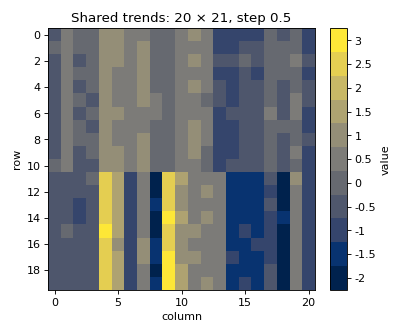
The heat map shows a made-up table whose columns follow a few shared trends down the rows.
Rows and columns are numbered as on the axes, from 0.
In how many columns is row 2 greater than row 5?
7
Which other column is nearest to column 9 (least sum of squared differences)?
4
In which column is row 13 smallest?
18
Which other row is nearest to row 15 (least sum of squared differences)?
12
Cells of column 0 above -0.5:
2
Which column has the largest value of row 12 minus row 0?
9
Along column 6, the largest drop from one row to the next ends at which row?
11
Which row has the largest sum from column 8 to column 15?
19
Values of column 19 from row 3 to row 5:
0 0 0.5
